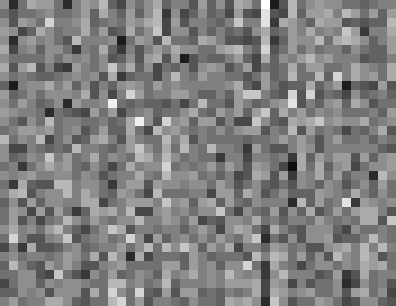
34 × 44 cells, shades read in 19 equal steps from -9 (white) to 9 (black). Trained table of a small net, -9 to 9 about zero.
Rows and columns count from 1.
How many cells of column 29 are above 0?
13
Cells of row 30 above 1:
9
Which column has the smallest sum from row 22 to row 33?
41
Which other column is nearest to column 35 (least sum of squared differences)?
12
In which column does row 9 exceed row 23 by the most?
39
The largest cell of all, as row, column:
19, 33
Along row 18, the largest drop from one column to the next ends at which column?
34
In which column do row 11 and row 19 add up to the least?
15
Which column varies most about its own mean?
30
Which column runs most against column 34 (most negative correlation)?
28
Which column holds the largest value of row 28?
3
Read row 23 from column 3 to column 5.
3 -2 2
